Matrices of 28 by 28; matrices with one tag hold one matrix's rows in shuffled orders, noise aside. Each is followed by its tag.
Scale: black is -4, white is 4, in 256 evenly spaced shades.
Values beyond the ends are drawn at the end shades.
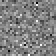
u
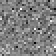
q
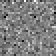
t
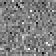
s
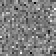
q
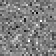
u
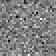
u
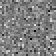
q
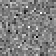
u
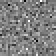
u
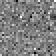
q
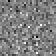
u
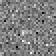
s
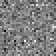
t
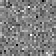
s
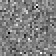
u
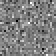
s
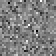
u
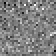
t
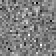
u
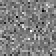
s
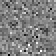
u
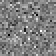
u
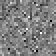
u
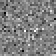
t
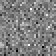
s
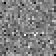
t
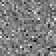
q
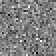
u
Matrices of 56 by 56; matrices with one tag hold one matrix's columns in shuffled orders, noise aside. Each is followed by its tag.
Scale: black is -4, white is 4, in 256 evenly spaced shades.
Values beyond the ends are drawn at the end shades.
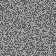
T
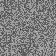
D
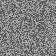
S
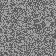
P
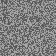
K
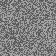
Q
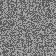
D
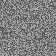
Q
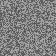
S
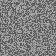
P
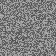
Q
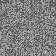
D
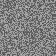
Q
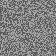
T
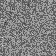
D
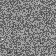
T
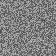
S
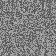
D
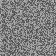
P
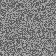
Q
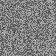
P
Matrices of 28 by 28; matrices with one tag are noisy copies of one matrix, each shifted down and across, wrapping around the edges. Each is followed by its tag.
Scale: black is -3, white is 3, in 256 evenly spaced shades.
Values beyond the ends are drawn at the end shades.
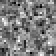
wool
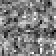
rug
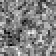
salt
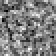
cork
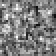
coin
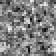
wool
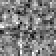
rug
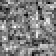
cork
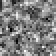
wool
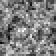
salt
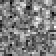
coin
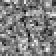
cork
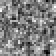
coin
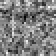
rug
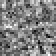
cork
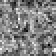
rug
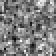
coin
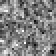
coin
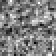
rug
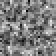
rug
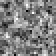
wool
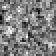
coin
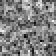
cork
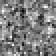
coin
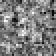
coin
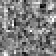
coin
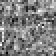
rug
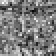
rug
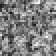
coin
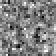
coin
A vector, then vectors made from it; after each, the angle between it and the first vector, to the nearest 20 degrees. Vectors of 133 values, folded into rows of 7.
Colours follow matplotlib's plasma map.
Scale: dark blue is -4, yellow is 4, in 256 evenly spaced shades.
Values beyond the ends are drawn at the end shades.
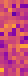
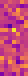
100 degrees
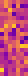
20 degrees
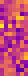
100 degrees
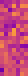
160 degrees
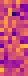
40 degrees
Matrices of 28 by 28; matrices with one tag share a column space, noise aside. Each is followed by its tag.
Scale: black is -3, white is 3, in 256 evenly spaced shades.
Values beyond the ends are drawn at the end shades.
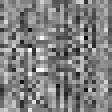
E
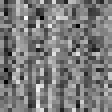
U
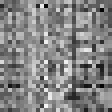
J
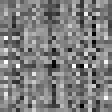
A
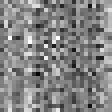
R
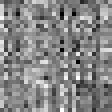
U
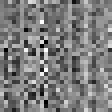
E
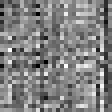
A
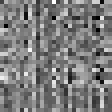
U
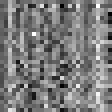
J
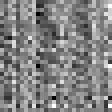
A
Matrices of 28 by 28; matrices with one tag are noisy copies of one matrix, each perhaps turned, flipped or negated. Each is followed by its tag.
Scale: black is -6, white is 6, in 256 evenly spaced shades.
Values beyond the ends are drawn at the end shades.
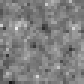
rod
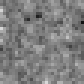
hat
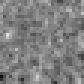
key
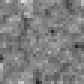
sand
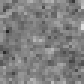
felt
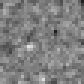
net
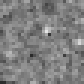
net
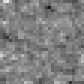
key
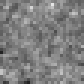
felt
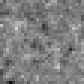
rod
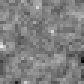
sand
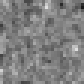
key
